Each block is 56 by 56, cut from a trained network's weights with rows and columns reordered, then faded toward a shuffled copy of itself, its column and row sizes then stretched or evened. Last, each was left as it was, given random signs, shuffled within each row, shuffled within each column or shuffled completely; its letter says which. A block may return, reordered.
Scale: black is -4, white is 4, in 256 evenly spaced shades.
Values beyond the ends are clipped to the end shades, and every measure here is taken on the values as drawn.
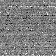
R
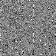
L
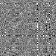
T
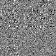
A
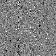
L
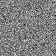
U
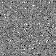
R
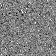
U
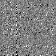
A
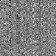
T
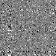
A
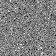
U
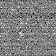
T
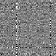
T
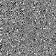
A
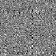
T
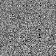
A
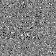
R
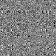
T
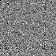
A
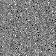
L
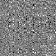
T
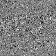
R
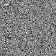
L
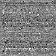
T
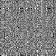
T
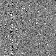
L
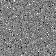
U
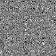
A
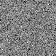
U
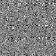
T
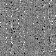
L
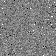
U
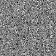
L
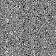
L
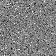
U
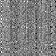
T
